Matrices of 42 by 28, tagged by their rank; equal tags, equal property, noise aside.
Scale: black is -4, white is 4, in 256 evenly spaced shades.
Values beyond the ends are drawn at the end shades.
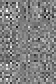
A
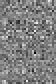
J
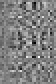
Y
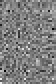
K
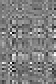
Y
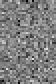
J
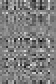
Y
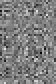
A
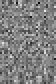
K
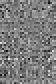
J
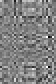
Y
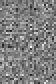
K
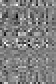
Y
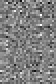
K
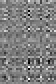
Y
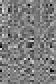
A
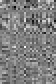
A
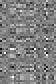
Y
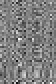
A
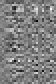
Y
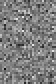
K
